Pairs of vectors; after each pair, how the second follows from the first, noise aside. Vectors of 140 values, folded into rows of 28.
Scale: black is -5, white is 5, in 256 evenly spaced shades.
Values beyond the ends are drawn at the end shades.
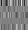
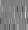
wrapped around, negated, partly zeroed.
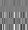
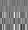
copied.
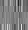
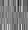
copied.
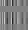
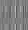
reversed, negated, shrunk.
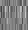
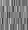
shuffled.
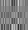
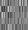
wrapped around, negated.
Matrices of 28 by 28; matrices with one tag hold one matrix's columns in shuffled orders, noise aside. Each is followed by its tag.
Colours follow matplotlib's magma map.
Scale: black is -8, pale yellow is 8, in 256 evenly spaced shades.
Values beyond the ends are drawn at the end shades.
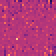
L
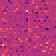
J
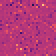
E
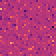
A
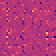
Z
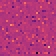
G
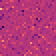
A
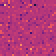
E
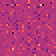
E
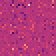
E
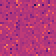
E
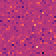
G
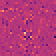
Z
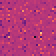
Z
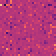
E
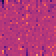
L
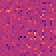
Z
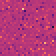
A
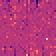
L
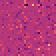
E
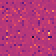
Z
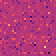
G
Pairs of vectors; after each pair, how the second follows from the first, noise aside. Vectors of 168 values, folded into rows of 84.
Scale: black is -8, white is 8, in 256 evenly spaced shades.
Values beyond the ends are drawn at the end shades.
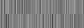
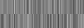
shuffled.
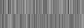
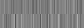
reversed, partly zeroed.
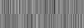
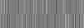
reversed, partly zeroed.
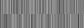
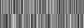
scaled up.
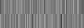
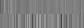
partly zeroed.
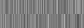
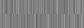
shrunk.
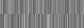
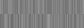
shrunk.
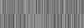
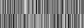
scaled up.
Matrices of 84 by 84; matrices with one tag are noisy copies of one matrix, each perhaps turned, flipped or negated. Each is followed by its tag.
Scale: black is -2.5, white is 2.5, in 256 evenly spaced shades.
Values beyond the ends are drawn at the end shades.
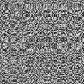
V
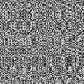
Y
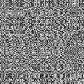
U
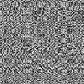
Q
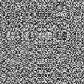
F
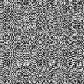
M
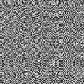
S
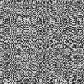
M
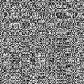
Y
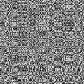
Y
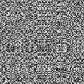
F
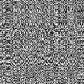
U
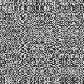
U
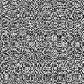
V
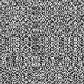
F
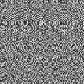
S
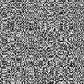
Q
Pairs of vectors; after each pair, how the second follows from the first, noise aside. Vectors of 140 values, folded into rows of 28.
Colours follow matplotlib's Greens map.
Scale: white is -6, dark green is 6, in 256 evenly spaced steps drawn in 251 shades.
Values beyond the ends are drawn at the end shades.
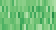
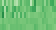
reversed, partly zeroed.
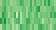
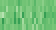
wrapped around, negated, partly zeroed.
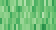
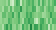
reversed, negated.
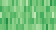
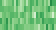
copied.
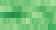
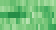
copied.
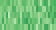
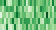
reversed, negated, scaled up.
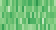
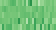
wrapped around, negated, partly zeroed.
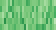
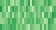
reversed, negated.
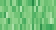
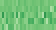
wrapped around, negated, partly zeroed.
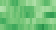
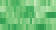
copied.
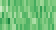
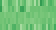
reversed, negated, partly zeroed.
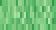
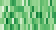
reversed, negated, scaled up.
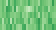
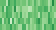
copied.
